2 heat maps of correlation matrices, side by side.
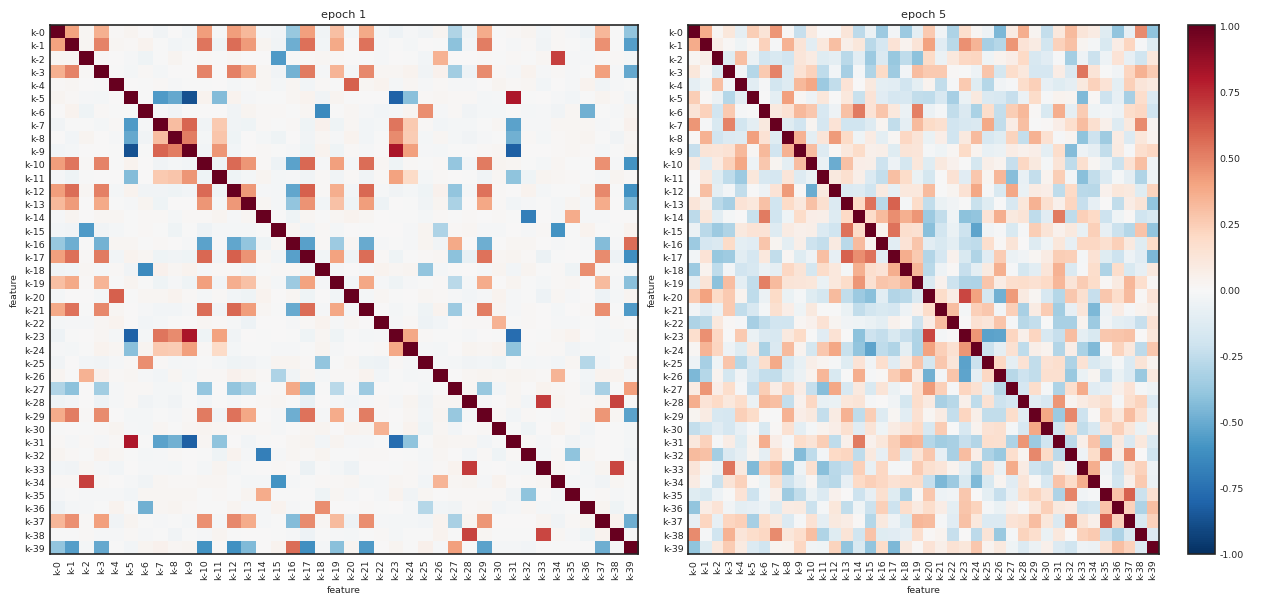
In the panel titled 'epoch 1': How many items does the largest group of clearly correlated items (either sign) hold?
14
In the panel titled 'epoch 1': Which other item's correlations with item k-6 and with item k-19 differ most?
k-18
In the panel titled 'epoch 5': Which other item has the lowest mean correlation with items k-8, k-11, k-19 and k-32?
k-2
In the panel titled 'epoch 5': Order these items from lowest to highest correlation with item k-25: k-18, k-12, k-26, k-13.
k-13, k-12, k-18, k-26
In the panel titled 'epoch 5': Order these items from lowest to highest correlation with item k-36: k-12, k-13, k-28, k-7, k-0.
k-0, k-13, k-7, k-28, k-12
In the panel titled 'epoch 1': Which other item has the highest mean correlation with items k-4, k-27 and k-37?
k-20
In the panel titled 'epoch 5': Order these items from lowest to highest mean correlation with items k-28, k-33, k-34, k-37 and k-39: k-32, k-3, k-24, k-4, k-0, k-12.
k-24, k-12, k-0, k-32, k-4, k-3
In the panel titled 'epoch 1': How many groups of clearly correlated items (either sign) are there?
8
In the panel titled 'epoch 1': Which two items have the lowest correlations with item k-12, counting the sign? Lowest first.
k-39, k-16
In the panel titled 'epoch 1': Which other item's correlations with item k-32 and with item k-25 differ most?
k-14
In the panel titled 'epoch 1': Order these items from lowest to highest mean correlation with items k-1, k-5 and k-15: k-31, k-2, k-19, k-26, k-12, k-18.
k-2, k-26, k-18, k-19, k-12, k-31
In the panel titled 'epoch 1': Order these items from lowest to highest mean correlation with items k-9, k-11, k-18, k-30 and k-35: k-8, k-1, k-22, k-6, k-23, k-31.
k-31, k-6, k-1, k-22, k-8, k-23
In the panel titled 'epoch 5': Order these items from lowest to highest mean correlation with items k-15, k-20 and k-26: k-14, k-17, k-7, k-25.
k-7, k-25, k-14, k-17
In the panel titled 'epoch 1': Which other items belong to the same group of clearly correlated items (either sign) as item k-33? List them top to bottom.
k-28, k-38
